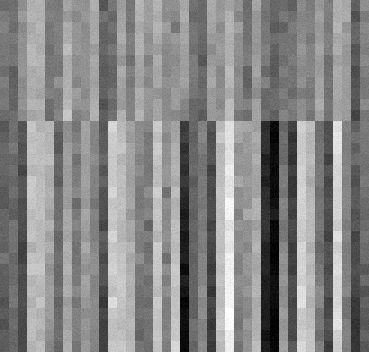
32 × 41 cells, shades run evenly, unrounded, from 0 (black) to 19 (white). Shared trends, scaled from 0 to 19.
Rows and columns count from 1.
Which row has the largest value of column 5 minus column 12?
28
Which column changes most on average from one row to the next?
13
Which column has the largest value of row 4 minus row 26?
21
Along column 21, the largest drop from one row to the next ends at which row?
12
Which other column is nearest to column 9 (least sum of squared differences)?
17
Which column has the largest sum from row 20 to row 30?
26
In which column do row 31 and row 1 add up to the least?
31
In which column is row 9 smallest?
40
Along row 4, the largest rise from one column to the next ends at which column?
14
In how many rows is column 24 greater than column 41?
11
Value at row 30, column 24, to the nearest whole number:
4
